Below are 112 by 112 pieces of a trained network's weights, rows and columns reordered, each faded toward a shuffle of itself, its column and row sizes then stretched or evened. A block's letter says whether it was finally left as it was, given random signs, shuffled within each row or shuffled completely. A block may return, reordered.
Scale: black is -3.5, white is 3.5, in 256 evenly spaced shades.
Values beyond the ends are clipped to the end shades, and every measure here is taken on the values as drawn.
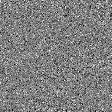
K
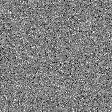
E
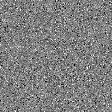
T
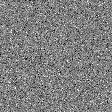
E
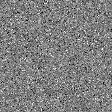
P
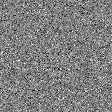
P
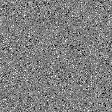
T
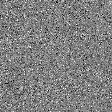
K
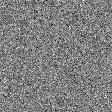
E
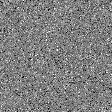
P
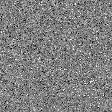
P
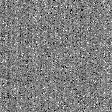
T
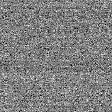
T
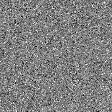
K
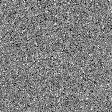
E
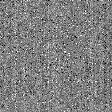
T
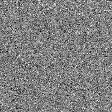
K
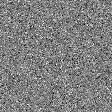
E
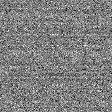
T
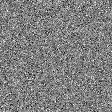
E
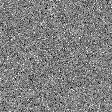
E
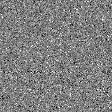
K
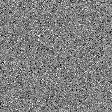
P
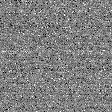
P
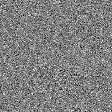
T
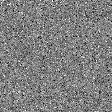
K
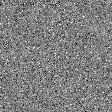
K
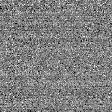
T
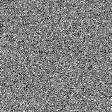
K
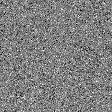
P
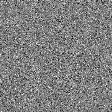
P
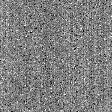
T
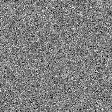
K
